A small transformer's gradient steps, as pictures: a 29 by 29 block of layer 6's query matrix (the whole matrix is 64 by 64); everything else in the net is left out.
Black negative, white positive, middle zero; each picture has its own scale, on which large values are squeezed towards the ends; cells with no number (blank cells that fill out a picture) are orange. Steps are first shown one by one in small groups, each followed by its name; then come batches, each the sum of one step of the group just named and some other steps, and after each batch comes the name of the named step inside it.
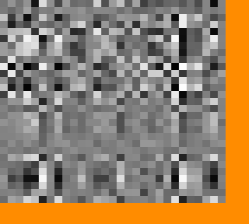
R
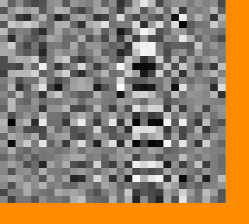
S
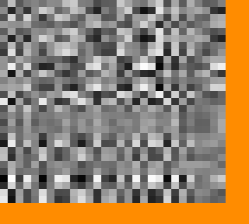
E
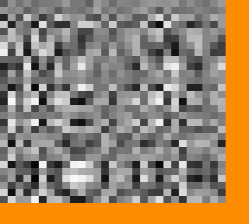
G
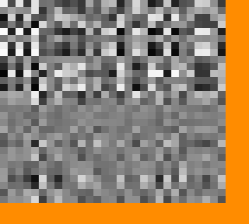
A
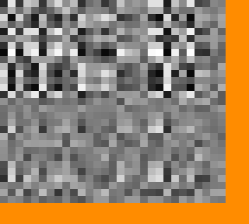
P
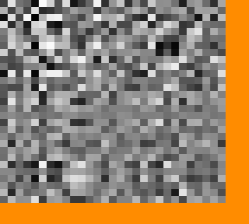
G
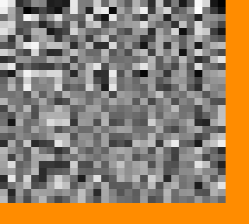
E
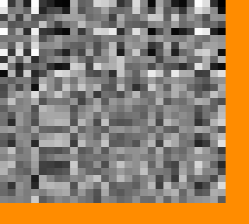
A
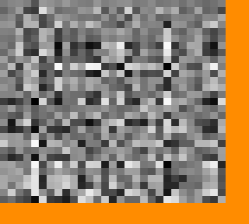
E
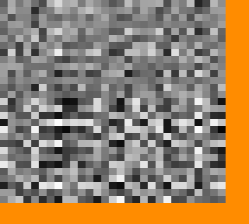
P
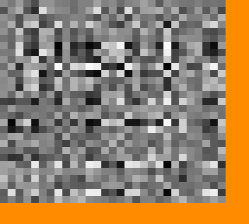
S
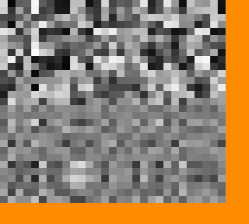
G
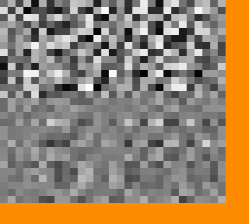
G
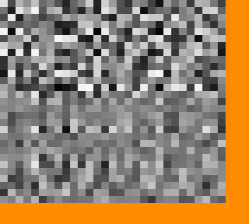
A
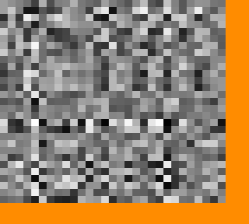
A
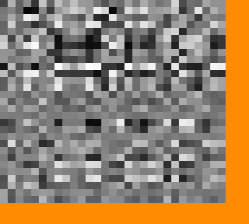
E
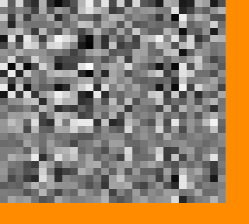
R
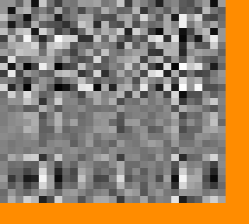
R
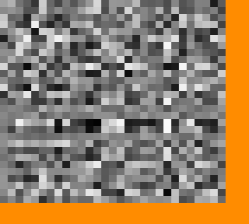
R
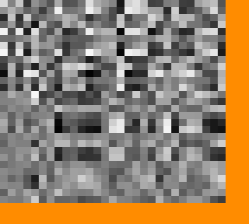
A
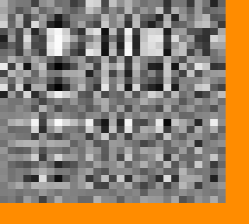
R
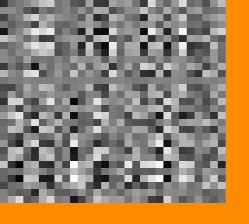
G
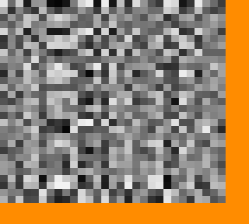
E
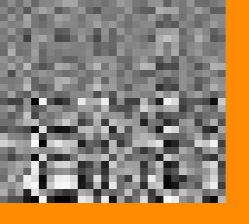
E
